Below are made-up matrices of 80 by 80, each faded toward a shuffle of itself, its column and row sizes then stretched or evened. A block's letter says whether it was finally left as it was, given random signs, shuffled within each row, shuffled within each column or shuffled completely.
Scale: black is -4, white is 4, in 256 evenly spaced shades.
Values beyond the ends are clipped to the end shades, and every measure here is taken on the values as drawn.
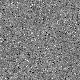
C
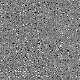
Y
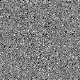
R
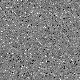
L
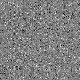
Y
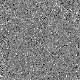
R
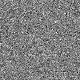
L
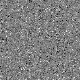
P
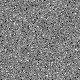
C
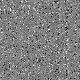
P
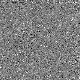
R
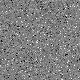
C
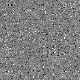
R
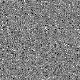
Y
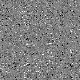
Y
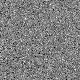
C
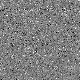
L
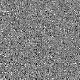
Y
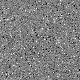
C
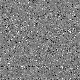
L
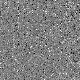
P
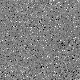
L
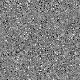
Y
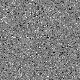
L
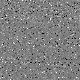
L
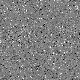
L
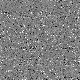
L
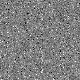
P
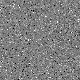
C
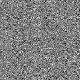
Y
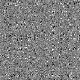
Y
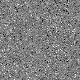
P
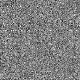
Y
